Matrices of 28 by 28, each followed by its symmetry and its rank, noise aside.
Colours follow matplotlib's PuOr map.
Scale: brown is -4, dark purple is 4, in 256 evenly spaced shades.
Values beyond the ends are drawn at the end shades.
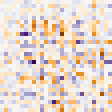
antisymmetric, rank four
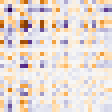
symmetric, rank two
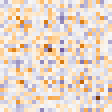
symmetric, rank four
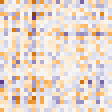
no symmetry, rank three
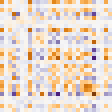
symmetric, rank two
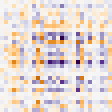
no symmetry, rank two
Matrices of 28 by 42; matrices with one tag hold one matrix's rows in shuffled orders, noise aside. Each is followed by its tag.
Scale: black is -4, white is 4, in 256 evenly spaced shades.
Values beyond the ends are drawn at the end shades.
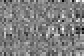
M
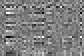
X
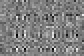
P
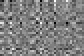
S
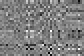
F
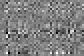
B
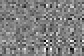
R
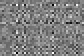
P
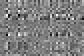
B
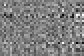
M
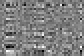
X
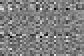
S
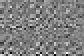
S
